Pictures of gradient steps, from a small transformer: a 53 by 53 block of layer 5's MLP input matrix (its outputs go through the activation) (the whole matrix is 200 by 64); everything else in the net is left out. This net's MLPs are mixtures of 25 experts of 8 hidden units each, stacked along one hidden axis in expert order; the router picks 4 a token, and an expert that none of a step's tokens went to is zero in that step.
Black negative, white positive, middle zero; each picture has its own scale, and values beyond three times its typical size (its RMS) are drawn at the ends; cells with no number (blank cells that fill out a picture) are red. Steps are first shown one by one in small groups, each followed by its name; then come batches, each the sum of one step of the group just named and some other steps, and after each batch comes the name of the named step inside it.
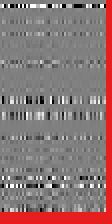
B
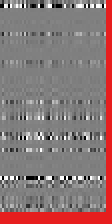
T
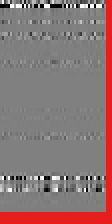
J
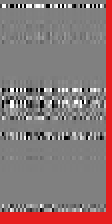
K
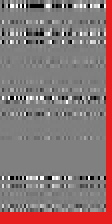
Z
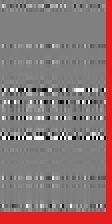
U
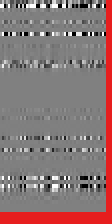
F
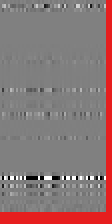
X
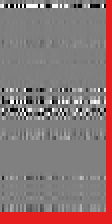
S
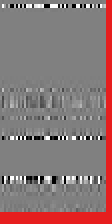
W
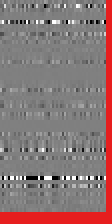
X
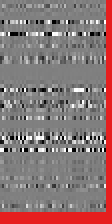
U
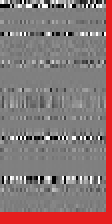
W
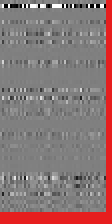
Z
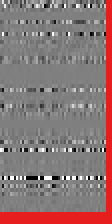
X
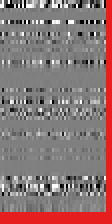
S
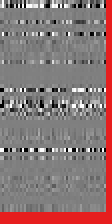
S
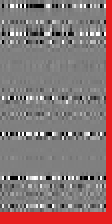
Z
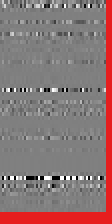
X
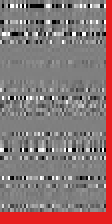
Z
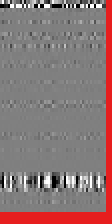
J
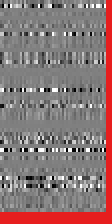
T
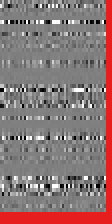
U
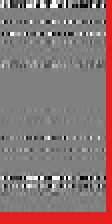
F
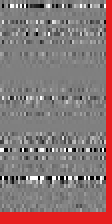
Z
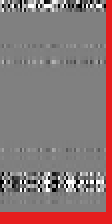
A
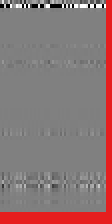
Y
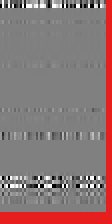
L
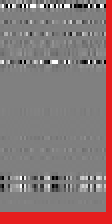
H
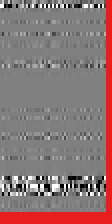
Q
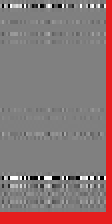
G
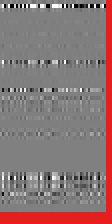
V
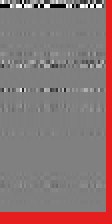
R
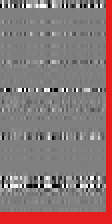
L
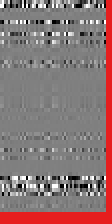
Q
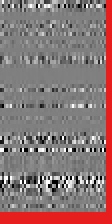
A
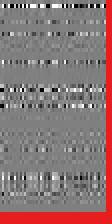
V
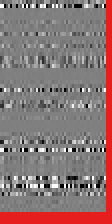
Q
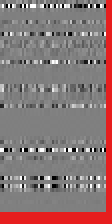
H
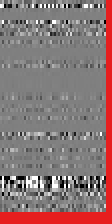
Q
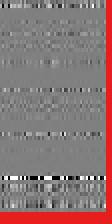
G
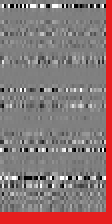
V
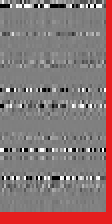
R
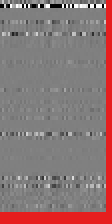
Y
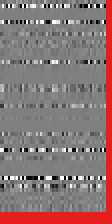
H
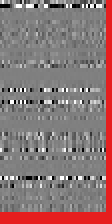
R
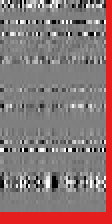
A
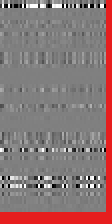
L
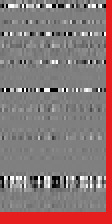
H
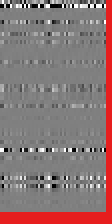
Y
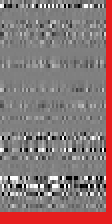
Q
